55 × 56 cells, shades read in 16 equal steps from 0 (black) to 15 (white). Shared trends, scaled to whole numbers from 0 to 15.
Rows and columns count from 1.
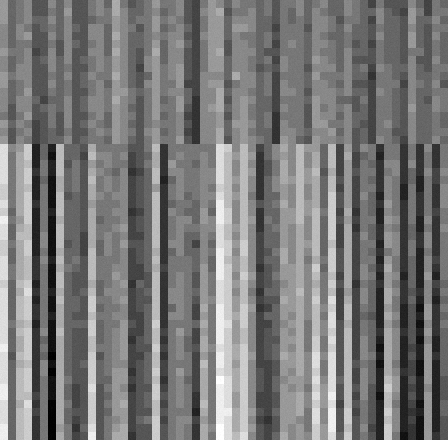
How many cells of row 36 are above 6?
32
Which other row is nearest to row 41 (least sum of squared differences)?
39
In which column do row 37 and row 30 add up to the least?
7
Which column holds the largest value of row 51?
28
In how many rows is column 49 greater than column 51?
54
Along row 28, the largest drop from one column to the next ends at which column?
5
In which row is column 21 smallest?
23
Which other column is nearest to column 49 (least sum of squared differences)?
26
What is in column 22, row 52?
7
